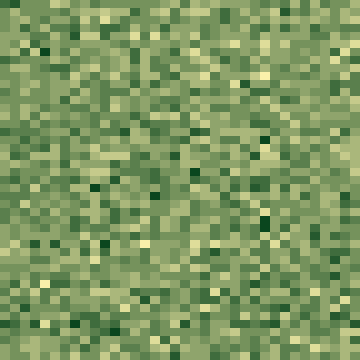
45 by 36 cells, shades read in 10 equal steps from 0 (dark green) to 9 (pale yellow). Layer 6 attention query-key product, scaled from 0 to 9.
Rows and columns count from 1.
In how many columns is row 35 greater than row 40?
15
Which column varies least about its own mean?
33
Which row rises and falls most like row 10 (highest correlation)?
7
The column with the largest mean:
20
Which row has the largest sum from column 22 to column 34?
6
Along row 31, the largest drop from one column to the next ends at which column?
11
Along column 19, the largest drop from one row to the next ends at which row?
41
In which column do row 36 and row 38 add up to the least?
26
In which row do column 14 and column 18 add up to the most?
5
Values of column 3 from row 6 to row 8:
7 2 4
